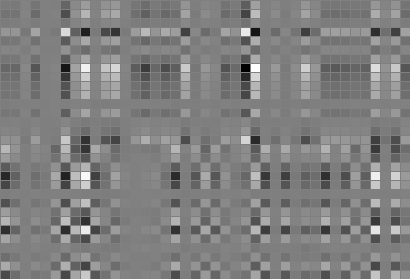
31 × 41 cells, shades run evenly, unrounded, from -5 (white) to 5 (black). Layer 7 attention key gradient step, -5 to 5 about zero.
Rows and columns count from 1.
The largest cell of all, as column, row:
25, 8
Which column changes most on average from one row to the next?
9
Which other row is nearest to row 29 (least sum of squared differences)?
3
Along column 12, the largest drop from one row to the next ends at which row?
5
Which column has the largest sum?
7
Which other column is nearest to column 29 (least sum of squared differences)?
27
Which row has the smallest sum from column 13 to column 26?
4
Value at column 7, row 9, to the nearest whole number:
3
